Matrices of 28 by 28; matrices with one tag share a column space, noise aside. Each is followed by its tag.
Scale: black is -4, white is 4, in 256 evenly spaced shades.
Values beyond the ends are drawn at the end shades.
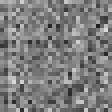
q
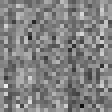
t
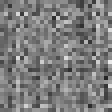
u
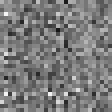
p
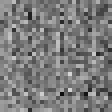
p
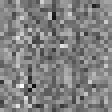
t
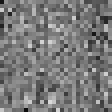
q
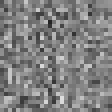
t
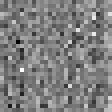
t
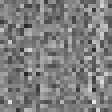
q
